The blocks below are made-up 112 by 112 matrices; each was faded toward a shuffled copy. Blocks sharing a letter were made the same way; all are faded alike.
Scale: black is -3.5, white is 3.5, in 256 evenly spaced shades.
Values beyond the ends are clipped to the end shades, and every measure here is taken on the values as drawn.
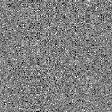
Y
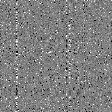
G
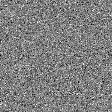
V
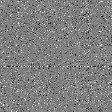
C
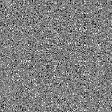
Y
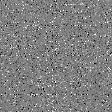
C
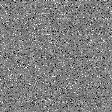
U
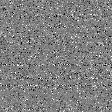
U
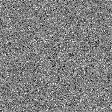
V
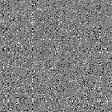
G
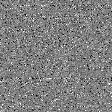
U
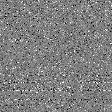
U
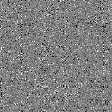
G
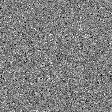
V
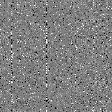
G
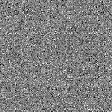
Y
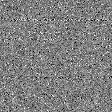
V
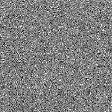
Y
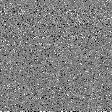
U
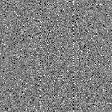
Y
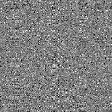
Y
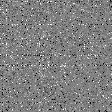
C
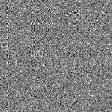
Y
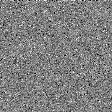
V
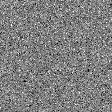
V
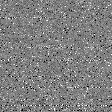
U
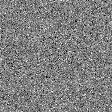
V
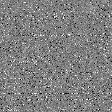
U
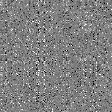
G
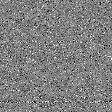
U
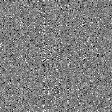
Y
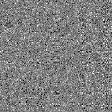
Y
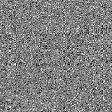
Y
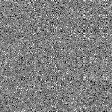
Y
